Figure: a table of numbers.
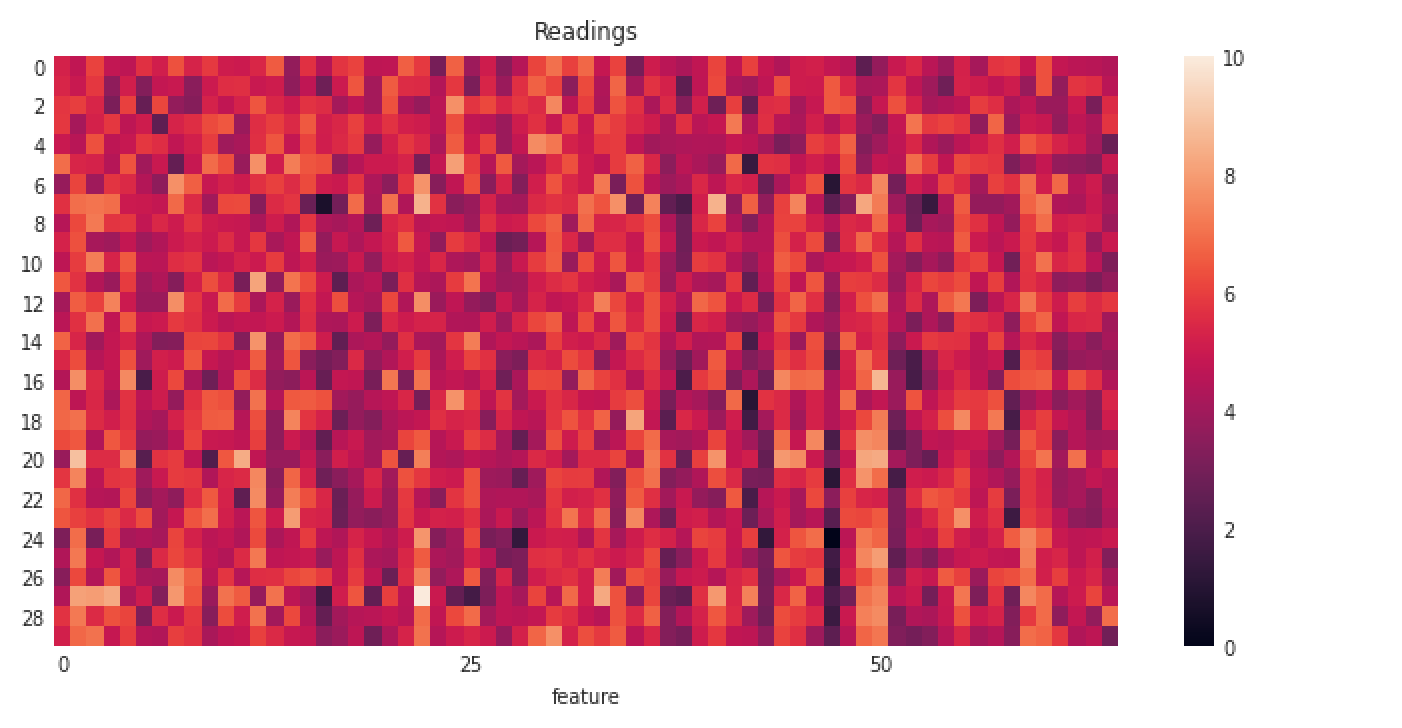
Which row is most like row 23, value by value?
18
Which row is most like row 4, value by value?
0
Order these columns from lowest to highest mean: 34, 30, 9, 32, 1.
9, 34, 32, 30, 1
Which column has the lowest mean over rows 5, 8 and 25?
42
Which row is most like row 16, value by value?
20
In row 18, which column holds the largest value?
35
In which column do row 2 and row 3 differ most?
6
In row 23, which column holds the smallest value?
58
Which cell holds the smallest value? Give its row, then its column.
24, 47
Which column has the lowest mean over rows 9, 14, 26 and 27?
47
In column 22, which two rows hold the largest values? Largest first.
27, 7
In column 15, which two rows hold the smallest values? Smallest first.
7, 15
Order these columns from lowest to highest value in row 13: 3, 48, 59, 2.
3, 48, 59, 2
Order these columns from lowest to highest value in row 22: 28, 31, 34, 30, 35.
34, 28, 31, 30, 35
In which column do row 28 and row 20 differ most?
11
